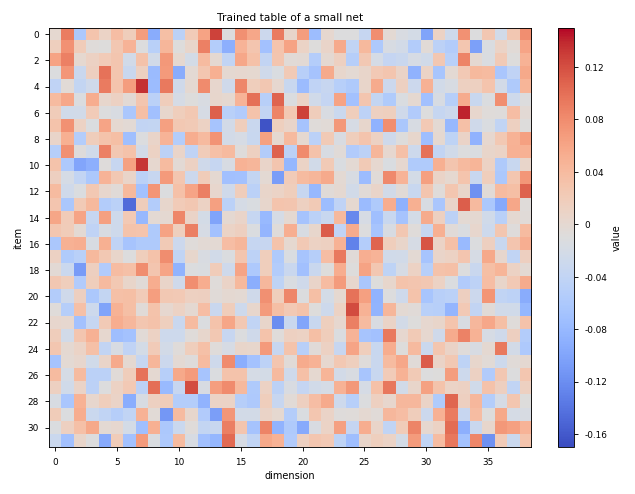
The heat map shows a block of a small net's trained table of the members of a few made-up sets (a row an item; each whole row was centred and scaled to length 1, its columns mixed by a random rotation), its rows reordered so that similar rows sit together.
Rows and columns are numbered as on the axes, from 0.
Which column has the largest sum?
38
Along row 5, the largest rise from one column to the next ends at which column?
18
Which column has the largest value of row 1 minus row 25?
15
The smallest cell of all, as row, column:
7, 17
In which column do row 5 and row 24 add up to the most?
36
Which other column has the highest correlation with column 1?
4
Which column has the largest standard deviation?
24
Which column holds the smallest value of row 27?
9
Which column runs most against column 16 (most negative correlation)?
8
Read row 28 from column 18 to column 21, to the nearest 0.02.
-0.04 0 0.02 0.04
